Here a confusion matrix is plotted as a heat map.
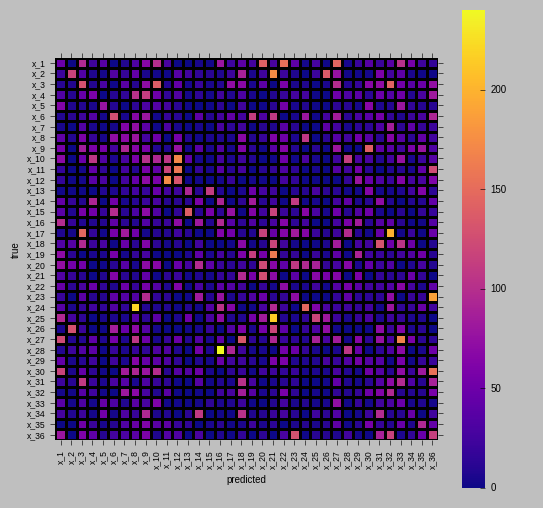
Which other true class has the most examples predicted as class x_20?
x_1
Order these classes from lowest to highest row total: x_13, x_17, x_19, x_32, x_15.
x_13, x_32, x_19, x_15, x_17
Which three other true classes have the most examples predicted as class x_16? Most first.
x_28, x_24, x_14
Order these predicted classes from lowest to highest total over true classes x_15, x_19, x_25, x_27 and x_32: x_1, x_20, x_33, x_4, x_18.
x_4, x_20, x_33, x_18, x_1
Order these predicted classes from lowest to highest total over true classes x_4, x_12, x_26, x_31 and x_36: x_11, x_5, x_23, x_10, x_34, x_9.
x_5, x_34, x_10, x_23, x_11, x_9
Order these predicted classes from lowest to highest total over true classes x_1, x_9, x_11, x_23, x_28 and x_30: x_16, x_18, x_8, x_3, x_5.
x_5, x_18, x_8, x_3, x_16
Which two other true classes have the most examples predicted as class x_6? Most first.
x_15, x_26
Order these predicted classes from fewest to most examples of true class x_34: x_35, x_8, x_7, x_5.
x_35, x_8, x_7, x_5
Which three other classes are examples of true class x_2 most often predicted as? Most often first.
x_21, x_26, x_18
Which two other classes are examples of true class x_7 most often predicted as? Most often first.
x_32, x_8
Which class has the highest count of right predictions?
x_24
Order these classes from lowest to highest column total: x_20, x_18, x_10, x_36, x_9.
x_20, x_10, x_18, x_36, x_9
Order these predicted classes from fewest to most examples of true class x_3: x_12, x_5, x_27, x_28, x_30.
x_28, x_5, x_12, x_30, x_27
